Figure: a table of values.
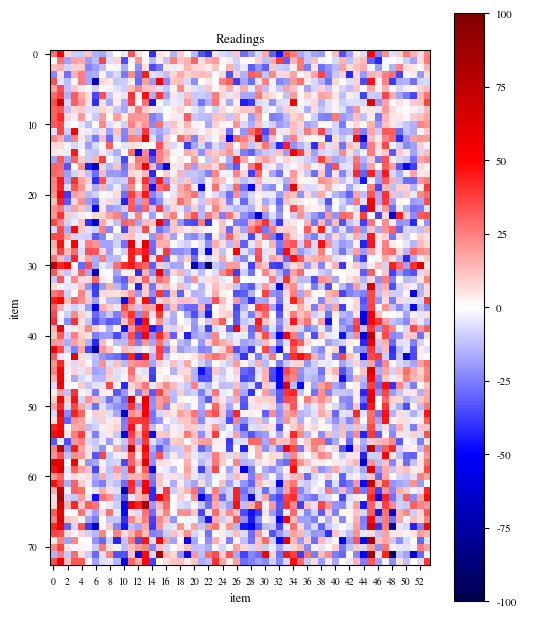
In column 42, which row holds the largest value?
23
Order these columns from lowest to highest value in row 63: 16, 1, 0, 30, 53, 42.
42, 0, 30, 16, 53, 1
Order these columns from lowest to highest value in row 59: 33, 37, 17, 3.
17, 33, 37, 3
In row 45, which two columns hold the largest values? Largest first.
45, 1
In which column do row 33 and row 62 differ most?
1
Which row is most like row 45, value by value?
0
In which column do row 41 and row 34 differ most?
35
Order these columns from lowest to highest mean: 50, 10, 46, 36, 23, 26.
10, 46, 50, 36, 26, 23
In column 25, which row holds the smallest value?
12
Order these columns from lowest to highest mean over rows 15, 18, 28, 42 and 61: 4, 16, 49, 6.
6, 49, 16, 4
